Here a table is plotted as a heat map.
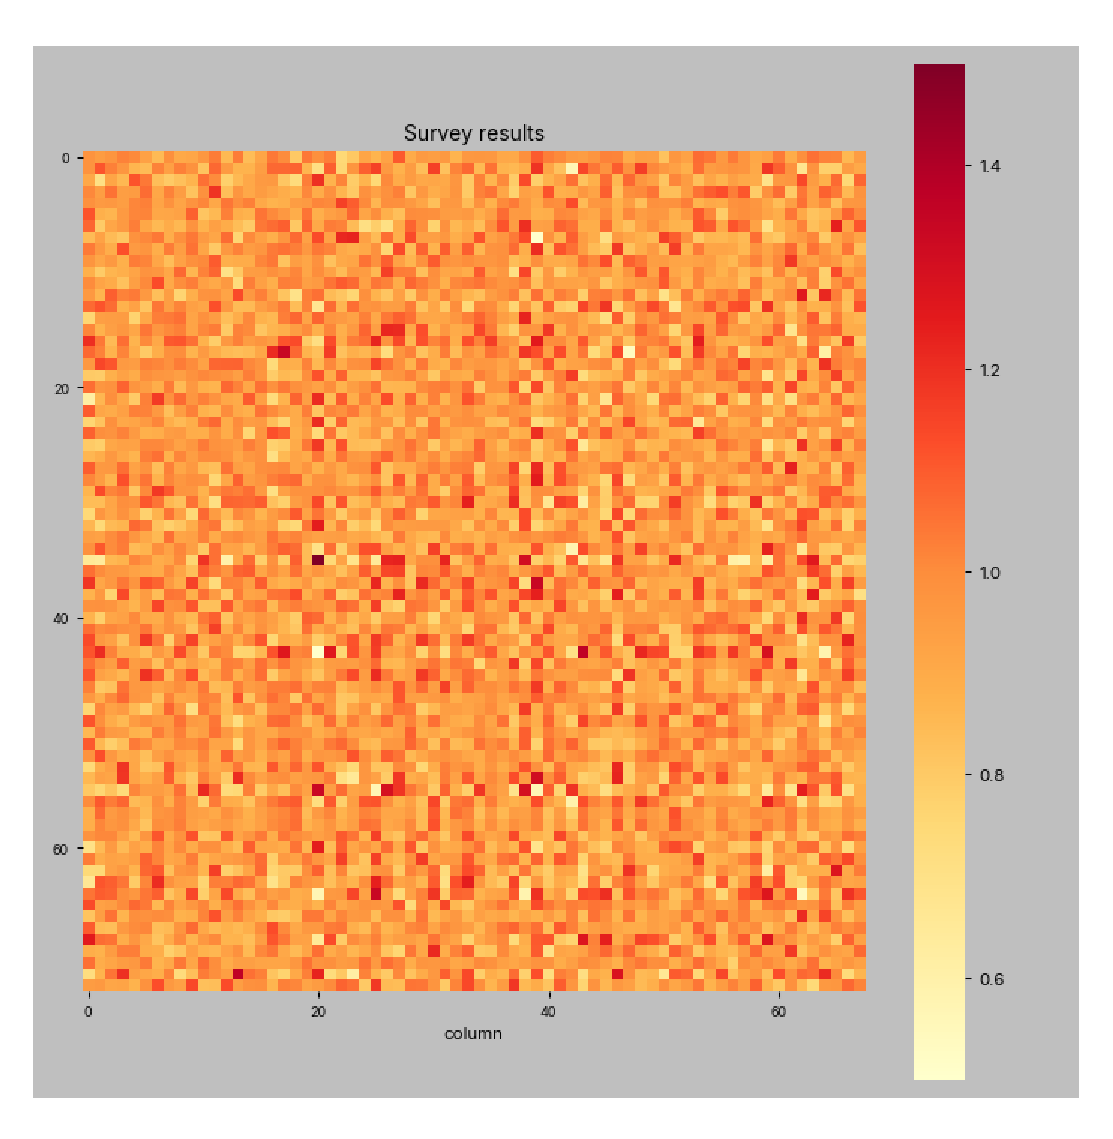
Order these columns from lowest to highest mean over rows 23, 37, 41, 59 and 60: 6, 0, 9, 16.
16, 0, 9, 6
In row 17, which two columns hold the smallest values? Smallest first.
47, 64
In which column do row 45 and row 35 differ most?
20
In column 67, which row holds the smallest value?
38
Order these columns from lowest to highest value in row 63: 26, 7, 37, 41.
41, 7, 26, 37
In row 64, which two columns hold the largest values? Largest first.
25, 59
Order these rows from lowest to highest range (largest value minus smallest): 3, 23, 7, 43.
3, 23, 7, 43
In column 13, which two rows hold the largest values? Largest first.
71, 54
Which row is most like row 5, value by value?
22
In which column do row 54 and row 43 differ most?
43
